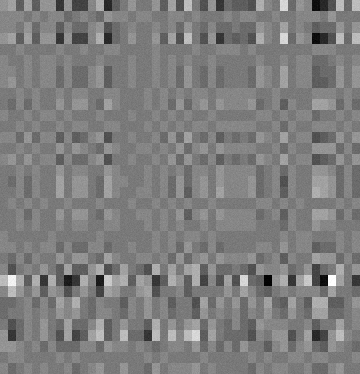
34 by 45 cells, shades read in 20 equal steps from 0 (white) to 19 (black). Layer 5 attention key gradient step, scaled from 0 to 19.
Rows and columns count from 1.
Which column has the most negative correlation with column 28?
36
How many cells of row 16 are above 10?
5
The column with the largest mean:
40
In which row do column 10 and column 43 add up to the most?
26
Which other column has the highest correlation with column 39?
1
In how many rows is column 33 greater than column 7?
11
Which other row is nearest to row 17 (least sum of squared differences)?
10
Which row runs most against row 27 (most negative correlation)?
30
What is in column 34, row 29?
8
